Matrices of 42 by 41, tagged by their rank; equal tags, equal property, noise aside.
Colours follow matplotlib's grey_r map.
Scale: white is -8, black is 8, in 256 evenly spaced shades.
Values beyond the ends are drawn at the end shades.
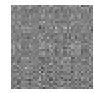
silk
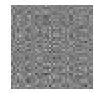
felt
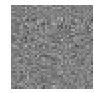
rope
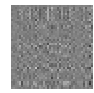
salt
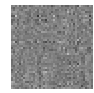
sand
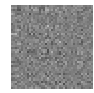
rope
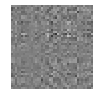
felt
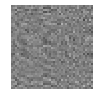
silk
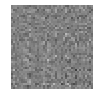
rope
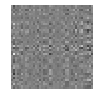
felt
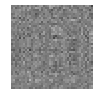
rope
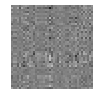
salt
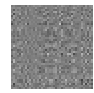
silk
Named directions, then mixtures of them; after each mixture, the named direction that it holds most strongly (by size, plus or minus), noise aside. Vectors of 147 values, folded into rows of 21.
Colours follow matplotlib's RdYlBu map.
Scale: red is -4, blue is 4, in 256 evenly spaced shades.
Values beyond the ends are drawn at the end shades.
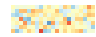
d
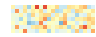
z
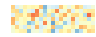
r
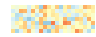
d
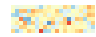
d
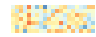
z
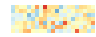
r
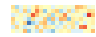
r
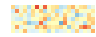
z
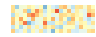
r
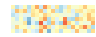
z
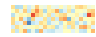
r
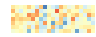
r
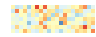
z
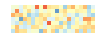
d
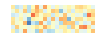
z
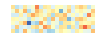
z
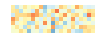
r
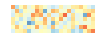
r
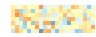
d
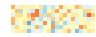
r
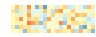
z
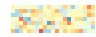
d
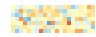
d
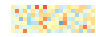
z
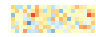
r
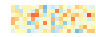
r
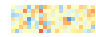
d
